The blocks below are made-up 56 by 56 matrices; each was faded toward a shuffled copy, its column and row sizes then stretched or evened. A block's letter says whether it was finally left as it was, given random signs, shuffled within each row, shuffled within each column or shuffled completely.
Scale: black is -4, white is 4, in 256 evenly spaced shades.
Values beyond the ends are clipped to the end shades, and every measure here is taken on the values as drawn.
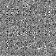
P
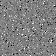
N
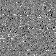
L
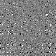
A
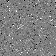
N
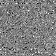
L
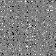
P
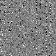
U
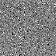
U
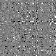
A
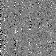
U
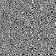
A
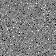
N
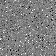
N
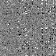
P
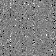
U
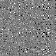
P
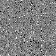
U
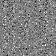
U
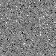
N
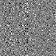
A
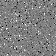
N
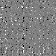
A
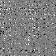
P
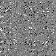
P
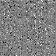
U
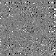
A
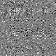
A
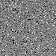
N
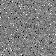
N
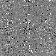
P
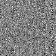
U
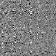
A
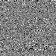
L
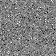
N
